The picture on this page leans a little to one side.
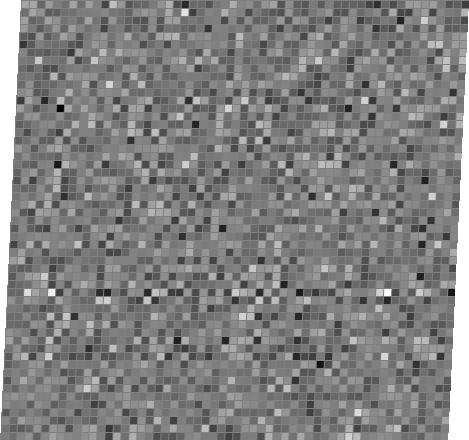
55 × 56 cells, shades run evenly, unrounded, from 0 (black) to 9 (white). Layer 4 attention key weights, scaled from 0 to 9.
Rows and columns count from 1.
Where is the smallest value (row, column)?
14, 6
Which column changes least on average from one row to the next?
2
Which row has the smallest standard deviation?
50
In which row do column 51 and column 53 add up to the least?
28
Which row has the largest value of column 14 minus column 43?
44
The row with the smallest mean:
4
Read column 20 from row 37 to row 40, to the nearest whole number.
6 4 4 5
